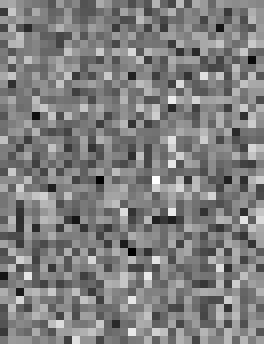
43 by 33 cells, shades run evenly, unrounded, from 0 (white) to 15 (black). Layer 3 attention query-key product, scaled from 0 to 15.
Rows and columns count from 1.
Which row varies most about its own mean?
28
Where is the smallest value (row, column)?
23, 20
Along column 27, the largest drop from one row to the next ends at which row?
33
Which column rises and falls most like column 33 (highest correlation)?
7
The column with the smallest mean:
32
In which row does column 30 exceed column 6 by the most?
25
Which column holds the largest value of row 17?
30
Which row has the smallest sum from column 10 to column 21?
42
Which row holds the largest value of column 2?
11
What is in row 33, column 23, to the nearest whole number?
6
